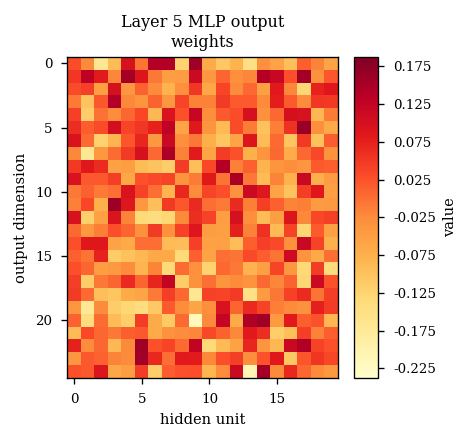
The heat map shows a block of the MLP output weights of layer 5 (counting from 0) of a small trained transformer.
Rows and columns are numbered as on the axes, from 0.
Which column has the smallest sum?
10
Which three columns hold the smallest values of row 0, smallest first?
2, 13, 8
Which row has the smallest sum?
16
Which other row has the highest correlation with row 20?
19
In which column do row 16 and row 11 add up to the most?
3
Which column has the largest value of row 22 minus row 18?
9
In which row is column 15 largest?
1
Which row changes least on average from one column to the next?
21
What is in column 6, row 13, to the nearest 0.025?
0.05
